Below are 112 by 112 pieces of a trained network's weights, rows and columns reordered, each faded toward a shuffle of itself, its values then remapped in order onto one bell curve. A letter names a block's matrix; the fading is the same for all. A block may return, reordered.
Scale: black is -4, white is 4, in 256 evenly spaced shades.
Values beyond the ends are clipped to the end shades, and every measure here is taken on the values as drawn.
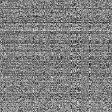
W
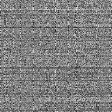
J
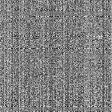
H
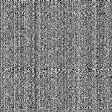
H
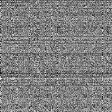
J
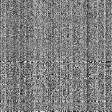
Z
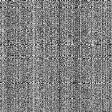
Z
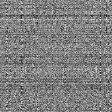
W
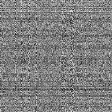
J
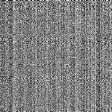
Z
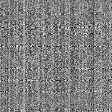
H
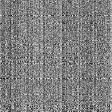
Z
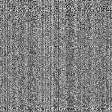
H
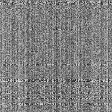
Z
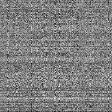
W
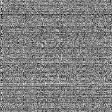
W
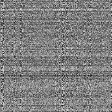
J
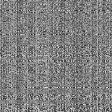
H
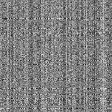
Z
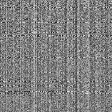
Z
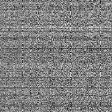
W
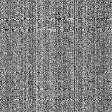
Z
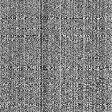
Z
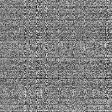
W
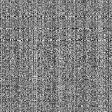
H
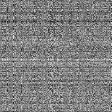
W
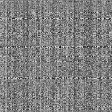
H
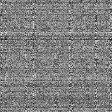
W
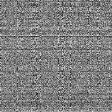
J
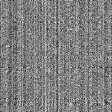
Z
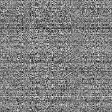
W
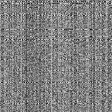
Z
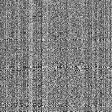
Z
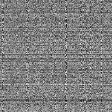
J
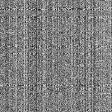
Z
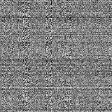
J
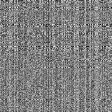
Z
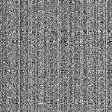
Z
